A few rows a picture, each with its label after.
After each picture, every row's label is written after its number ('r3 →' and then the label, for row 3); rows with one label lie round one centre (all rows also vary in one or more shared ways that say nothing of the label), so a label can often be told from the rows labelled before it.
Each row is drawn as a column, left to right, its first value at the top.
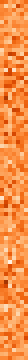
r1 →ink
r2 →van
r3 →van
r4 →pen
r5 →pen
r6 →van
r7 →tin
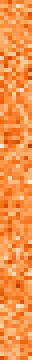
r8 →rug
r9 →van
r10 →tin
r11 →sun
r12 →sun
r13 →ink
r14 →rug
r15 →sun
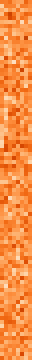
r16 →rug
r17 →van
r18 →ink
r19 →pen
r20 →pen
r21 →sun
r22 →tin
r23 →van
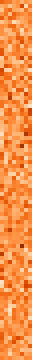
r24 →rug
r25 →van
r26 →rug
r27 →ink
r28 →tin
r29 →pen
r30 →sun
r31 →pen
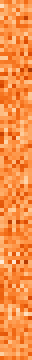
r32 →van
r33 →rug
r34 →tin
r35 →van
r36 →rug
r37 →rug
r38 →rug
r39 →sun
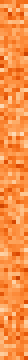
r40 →van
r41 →rug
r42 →ink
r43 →rug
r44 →van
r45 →ink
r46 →rug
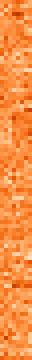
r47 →rug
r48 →tin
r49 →rug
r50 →ink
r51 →ink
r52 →ink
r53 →pen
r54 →pen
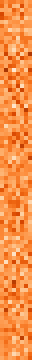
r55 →ink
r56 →sun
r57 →van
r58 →van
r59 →van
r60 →tin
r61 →pen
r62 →pen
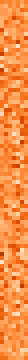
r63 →sun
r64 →pen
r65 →pen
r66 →rug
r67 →rug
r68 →sun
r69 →pen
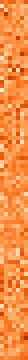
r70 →ink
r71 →ink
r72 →van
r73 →rug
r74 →pen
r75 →rug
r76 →tin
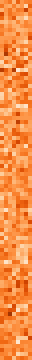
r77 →ink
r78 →sun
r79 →ink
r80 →sun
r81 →van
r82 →van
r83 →van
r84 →tin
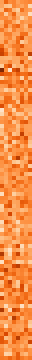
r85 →sun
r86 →rug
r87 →van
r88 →ink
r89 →pen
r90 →tin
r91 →van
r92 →rug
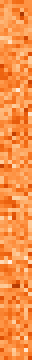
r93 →van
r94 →van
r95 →van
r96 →sun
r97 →ink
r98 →ink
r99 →pen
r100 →pen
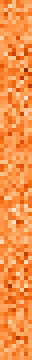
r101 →van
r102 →ink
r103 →sun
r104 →sun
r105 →tin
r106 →van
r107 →sun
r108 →van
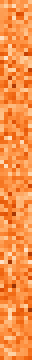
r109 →van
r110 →sun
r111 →rug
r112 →van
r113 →ink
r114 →ink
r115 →pen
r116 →sun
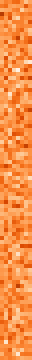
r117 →ink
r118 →van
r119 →ink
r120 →tin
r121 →tin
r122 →sun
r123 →pen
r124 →pen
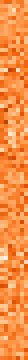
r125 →pen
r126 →pen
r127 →rug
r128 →rug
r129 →van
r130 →rug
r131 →van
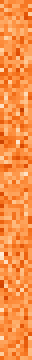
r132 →van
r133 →van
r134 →van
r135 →pen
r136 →rug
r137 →pen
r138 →ink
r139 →rug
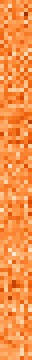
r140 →tin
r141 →rug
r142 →sun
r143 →ink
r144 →sun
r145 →rug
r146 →ink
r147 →van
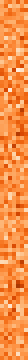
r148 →pen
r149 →van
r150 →ink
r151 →sun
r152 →van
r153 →pen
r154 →tin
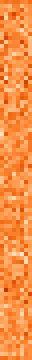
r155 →rug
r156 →tin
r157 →ink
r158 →ink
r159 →tin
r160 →rug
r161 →pen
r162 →van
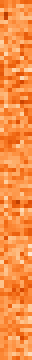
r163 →van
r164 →ink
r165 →van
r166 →van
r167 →van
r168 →tin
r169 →tin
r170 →tin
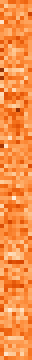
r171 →sun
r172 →rug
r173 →rug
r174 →ink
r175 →pen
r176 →rug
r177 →tin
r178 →ink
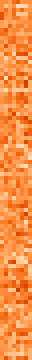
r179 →ink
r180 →ink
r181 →rug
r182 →ink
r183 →rug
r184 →rug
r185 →sun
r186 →sun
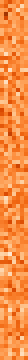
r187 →pen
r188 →ink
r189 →tin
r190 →van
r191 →van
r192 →rug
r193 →van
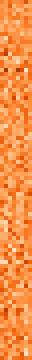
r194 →van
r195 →sun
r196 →tin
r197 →rug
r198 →ink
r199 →pen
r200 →rug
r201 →rug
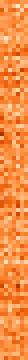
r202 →sun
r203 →van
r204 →van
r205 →rug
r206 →sun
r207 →sun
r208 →sun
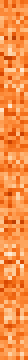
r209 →van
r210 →tin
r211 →van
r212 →tin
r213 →ink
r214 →tin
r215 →van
